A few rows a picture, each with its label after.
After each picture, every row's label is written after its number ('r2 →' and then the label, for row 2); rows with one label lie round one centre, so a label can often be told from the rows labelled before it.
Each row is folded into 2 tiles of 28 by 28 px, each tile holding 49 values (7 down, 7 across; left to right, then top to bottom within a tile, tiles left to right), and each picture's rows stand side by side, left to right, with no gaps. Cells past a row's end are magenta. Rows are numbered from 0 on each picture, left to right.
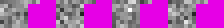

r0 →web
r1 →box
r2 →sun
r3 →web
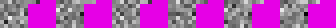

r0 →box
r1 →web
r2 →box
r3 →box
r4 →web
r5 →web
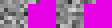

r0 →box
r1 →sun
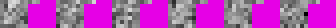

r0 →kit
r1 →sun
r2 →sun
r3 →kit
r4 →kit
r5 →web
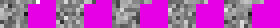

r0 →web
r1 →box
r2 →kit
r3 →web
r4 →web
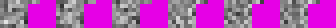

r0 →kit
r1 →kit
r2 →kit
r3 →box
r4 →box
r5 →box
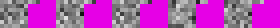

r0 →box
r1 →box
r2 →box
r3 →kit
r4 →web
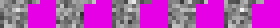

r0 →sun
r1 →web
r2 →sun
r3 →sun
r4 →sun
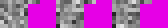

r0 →box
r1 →sun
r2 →sun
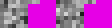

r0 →kit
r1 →web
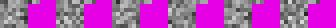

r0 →kit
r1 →box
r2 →kit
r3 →web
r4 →kit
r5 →box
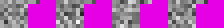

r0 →box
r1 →box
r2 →sun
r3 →box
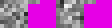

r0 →web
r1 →kit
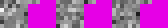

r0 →web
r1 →sun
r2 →web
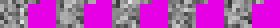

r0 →box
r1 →kit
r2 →kit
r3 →sun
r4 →kit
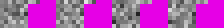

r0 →box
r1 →box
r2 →web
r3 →web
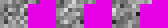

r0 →box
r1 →kit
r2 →web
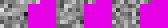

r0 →web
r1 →kit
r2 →box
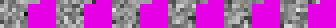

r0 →web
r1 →box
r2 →web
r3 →kit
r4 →kit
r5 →sun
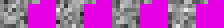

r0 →kit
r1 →web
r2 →kit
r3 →sun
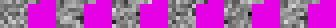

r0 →box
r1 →kit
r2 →web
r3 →box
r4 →web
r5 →kit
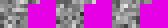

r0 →sun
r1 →web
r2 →kit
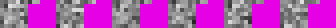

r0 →kit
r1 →sun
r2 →kit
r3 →kit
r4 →kit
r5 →sun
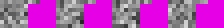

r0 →box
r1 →kit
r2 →kit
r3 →web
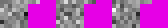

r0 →web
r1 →box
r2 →web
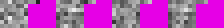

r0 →box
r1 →sun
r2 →web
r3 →sun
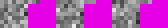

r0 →box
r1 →web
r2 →web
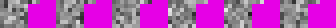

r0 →kit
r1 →kit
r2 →box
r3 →web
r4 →web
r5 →sun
